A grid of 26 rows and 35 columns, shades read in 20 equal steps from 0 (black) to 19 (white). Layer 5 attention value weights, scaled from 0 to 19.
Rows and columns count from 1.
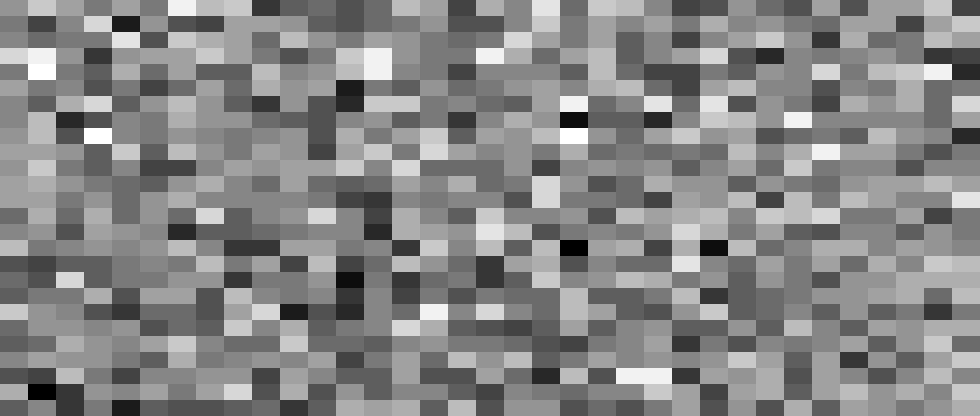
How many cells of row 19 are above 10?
11
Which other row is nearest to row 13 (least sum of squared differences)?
12
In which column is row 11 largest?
15
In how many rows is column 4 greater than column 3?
11
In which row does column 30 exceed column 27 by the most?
5
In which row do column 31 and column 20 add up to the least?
23
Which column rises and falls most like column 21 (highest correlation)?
24
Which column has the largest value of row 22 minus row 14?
34
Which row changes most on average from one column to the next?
7
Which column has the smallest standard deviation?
32
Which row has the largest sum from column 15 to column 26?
9
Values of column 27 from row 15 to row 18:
9 14 8 7
